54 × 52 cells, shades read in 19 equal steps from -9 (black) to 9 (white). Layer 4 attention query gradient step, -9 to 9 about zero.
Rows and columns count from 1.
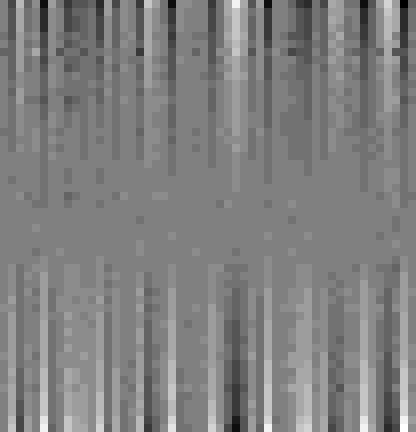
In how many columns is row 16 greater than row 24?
7
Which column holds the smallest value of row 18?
22
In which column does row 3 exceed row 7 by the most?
50
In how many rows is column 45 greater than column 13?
17
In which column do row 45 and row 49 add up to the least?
30
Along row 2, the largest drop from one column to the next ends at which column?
51
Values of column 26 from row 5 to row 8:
-1 0 0 0
